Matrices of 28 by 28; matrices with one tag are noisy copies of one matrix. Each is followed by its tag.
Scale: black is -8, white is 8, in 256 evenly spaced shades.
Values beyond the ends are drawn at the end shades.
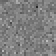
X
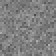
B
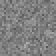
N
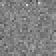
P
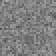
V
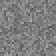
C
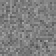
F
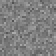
P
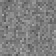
N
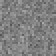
N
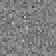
V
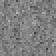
N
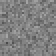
F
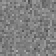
P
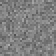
B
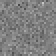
V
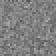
N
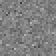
N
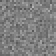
P
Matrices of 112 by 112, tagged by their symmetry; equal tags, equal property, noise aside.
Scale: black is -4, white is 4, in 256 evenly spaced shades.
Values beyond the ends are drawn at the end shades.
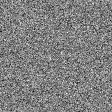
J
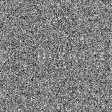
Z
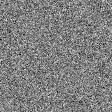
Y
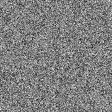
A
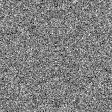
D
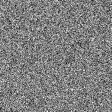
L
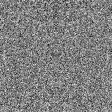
D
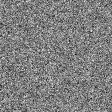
L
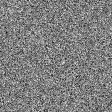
A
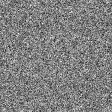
J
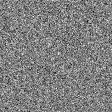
J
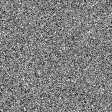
Y
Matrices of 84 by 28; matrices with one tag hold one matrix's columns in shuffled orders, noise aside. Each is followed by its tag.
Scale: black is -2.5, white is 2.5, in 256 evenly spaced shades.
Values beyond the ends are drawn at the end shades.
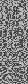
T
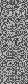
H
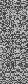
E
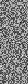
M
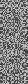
M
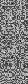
E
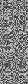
E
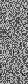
M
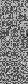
T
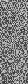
M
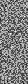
M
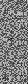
H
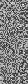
M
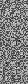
H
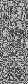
T
